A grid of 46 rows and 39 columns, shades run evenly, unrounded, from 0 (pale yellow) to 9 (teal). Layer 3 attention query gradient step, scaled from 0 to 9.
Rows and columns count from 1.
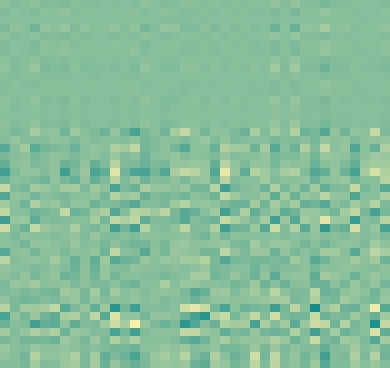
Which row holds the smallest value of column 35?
41
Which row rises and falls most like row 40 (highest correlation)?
37
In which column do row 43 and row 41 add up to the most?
38
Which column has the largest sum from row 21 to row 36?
32
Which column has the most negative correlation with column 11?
26
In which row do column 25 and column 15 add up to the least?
27
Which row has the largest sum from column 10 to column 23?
29
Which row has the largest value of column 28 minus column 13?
28
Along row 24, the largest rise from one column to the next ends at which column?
23
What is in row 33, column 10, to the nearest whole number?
6
